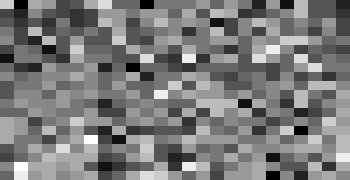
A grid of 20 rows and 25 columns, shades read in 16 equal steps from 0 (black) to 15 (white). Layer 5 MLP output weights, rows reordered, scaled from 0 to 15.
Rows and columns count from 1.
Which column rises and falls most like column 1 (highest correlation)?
15
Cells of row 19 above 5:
16
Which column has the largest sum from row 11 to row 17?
25
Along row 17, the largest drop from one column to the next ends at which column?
12
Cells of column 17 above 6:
12
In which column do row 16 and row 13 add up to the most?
7
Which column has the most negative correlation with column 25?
8
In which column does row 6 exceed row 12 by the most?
20
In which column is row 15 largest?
21
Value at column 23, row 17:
10
